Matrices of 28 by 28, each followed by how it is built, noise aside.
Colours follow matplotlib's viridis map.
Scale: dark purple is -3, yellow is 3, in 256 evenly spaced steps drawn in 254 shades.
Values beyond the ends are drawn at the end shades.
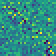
banded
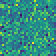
repeating rows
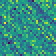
Toeplitz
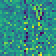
uneven columns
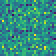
repeating rows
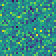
repeating rows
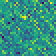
Toeplitz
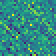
Toeplitz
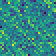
Toeplitz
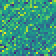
Hankel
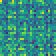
blocks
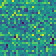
blocks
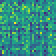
blocks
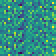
repeating rows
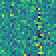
uneven columns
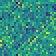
Hankel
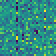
uneven columns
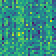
blocks
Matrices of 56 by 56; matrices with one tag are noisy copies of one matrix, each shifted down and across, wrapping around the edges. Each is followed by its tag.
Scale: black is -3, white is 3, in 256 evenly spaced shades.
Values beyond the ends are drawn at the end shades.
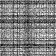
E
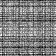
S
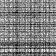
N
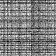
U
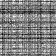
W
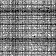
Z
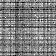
U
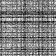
N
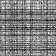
S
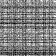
W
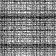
Z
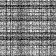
E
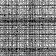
Z
